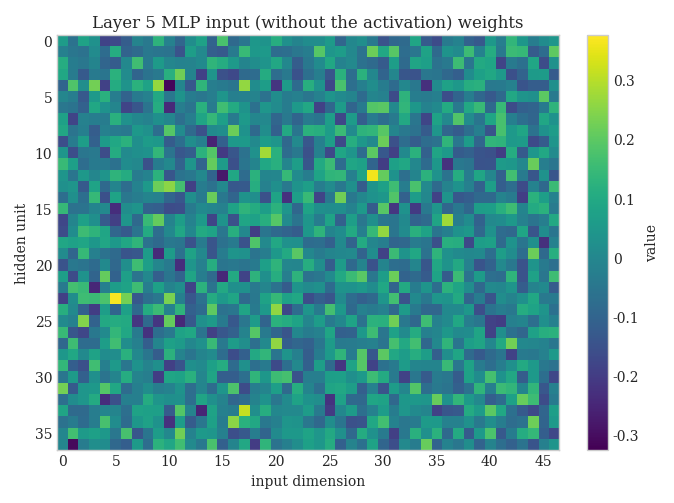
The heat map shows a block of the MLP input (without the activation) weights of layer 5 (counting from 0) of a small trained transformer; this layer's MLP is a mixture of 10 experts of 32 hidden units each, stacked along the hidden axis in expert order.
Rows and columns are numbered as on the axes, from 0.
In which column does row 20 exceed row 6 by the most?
7
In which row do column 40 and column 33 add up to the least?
25
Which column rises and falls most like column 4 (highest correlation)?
16
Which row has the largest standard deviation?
4
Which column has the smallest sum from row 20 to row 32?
40
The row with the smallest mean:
3
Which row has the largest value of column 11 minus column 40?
26
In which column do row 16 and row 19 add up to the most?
36
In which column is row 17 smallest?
18
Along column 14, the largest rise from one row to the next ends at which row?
10
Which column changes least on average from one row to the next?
8
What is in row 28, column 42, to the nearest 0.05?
-0.2
